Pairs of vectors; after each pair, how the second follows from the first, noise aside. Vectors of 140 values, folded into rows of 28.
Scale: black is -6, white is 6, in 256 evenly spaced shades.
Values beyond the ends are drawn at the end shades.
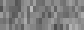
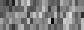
reversed, negated, scaled up.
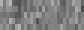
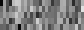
negated, scaled up.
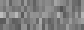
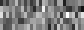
reversed, scaled up.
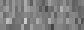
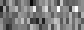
reversed, scaled up.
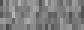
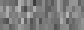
wrapped around, negated.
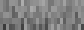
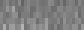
negated, shrunk.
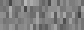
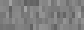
negated, shrunk.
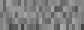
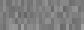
negated, shrunk.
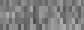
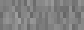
wrapped around, shrunk.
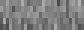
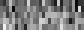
reversed, scaled up.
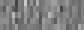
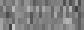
shuffled.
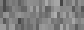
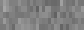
negated, shrunk.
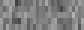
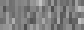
wrapped around, negated.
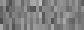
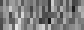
wrapped around, negated, scaled up.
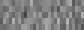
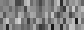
wrapped around, negated, scaled up.
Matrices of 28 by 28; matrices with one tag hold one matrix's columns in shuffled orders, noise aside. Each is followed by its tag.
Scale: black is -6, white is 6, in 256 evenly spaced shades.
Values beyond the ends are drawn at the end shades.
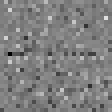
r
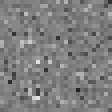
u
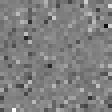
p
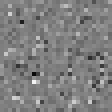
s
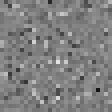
u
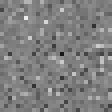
r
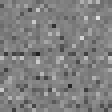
r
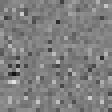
s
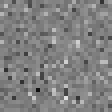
u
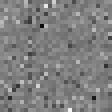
p
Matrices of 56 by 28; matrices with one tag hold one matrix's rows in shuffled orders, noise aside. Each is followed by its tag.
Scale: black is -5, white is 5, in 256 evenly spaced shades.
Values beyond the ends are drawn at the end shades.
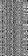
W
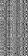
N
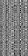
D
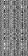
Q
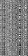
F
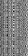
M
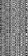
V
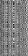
M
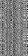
W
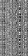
F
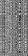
F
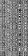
F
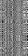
W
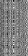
M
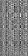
D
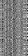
W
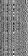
M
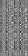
D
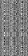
Q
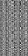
D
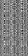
Q
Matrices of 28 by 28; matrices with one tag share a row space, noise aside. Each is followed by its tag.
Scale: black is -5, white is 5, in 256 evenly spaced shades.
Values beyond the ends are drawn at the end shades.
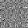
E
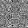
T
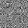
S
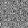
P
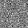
T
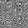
S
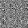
E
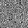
S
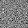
E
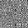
S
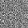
E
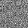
S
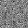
P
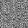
P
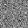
P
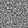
S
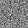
T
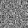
E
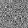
S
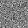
P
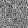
S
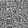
S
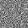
E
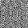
E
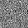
S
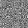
S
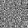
E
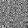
E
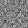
P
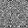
T
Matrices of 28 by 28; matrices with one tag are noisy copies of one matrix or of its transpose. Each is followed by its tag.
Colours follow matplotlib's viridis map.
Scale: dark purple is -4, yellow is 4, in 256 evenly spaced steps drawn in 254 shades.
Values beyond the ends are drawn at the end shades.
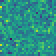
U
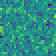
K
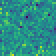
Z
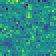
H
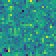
K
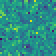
H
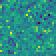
U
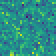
Z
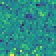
Z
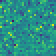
U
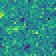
H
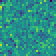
U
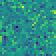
Z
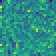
U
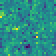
H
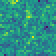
H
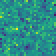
H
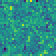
K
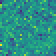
U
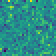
K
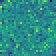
U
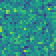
K
